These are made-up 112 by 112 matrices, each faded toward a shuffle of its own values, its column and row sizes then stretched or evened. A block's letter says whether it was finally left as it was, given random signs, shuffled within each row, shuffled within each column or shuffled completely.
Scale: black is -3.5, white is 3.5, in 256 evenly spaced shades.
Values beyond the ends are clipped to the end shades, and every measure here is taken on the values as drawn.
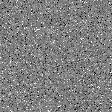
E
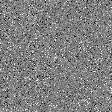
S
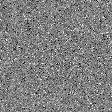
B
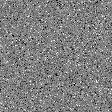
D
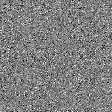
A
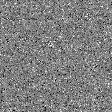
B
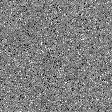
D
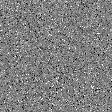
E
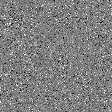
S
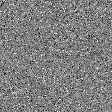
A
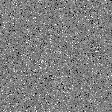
E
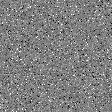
B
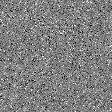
S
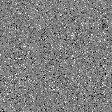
A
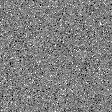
B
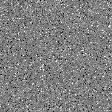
E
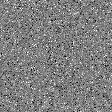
E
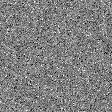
D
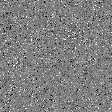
S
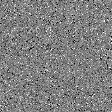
A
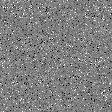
B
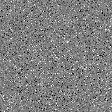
S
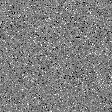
B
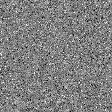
E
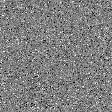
B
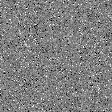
E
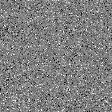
S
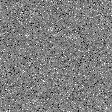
D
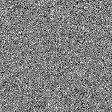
A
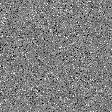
B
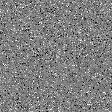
B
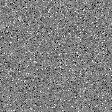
S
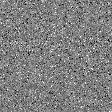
B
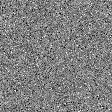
D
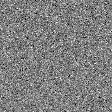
E
